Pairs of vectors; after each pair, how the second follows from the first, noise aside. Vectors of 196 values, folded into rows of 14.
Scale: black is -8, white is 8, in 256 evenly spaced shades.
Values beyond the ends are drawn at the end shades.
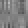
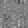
reversed, partly zeroed.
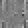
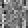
reversed, scaled up.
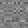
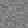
reversed, negated, shrunk.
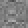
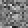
reversed, scaled up.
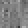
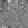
reversed, negated, partly zeroed.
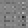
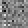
reversed, scaled up.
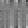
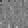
reversed, negated, partly zeroed.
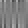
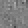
reversed, partly zeroed.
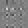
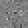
reversed, partly zeroed.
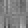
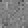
reversed, partly zeroed.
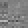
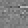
reversed, partly zeroed.
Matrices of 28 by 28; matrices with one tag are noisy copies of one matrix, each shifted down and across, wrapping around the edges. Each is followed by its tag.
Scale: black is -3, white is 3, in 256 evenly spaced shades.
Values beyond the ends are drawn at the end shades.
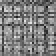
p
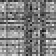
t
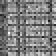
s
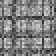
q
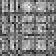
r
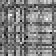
r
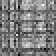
r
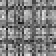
q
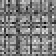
p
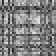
r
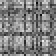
q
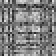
r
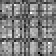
q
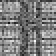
t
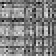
r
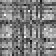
r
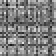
p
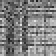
t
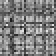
p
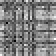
r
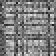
s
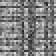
s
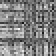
r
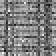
s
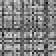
p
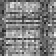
t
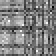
r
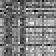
t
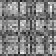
q
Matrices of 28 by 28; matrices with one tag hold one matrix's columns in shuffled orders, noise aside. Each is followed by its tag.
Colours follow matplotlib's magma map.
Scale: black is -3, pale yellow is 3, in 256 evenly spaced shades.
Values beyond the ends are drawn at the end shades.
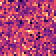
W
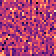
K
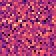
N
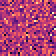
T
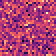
T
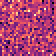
K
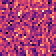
K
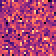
W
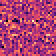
N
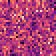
K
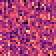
W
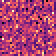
W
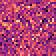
N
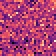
T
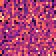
W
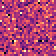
T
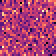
K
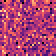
K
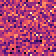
T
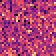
W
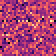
N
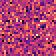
N
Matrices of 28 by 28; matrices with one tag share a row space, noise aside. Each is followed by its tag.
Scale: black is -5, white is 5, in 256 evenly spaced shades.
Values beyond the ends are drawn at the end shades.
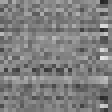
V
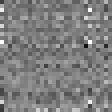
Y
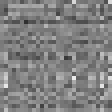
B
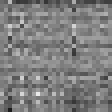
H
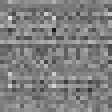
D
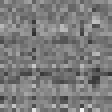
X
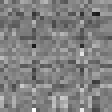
X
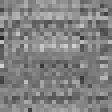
V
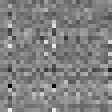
D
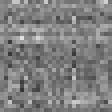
H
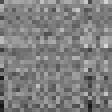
Y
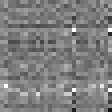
B
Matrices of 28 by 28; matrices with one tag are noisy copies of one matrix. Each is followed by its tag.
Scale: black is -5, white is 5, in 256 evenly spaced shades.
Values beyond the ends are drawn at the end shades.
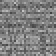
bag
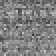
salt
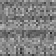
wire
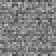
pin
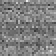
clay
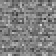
pin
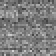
salt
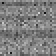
wire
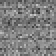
salt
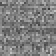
clay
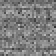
salt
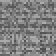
bag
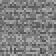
bag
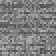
bag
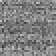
clay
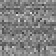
clay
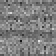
wire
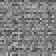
pin
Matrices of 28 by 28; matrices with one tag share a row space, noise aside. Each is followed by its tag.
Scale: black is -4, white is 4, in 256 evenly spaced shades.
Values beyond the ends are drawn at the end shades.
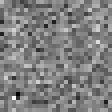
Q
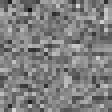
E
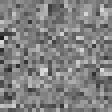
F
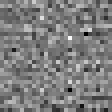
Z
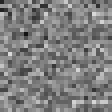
E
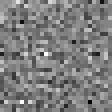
Q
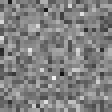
F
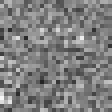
F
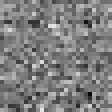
Z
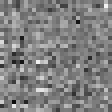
Q
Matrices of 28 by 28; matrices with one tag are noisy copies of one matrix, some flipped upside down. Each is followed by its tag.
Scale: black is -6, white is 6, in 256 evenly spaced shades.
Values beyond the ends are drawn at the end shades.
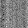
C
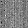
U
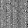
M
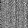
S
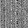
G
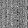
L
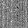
L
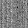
L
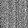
S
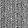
G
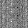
L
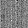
G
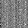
S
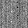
L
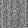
M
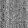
C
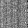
M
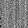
S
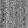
C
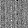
G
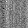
C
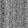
C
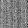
M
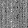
L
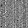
U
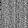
S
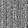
M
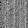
S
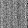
M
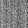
M
